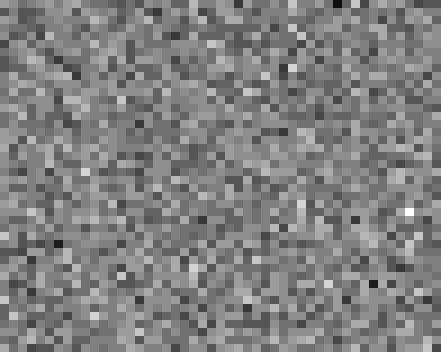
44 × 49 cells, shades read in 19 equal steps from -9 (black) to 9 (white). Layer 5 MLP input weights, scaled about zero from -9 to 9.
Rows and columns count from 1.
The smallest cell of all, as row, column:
1, 38
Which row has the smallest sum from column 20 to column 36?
41
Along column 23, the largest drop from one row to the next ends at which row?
42
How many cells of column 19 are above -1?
28
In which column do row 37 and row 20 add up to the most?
47
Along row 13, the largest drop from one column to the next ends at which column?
15
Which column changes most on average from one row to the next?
16
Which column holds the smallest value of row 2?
18
